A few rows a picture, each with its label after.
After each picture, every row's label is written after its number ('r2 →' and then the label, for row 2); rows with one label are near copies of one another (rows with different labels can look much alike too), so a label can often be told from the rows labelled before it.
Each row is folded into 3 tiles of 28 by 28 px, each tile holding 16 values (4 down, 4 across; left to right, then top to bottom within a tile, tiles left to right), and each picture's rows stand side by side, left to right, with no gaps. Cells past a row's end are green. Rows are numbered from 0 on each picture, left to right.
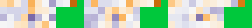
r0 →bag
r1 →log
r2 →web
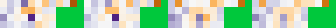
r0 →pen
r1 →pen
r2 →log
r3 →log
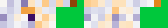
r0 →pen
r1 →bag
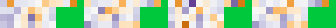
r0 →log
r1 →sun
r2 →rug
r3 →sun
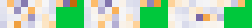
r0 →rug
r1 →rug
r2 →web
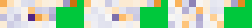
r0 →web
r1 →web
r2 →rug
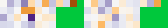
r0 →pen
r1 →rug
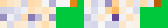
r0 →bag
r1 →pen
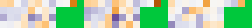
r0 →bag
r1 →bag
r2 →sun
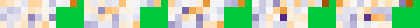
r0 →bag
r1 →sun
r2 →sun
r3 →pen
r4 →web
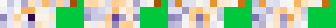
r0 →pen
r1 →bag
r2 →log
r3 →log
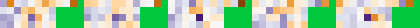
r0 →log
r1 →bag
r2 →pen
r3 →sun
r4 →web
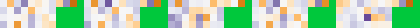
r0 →rug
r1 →rug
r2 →log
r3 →rug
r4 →web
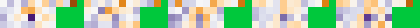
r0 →pen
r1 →sun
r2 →log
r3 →bag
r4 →bag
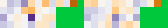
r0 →pen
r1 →bag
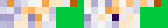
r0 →log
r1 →pen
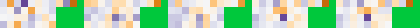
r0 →rug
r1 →bag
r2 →log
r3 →pen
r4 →pen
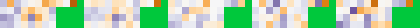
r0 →log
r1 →bag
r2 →sun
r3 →rug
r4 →sun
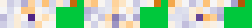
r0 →pen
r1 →bag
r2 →web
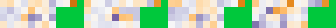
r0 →bag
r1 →web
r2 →bag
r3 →sun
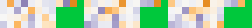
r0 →rug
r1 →sun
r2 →sun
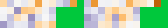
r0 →sun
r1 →log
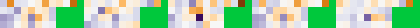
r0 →log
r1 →sun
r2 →pen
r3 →log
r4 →web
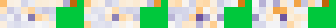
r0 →web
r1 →web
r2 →bag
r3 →pen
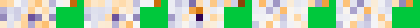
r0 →bag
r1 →bag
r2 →pen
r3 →rug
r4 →rug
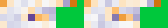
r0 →web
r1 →web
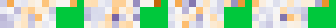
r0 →log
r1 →bag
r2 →rug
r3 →web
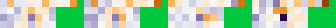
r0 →log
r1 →log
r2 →web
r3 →pen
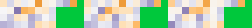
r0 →sun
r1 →sun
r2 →sun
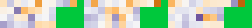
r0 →sun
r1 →log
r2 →web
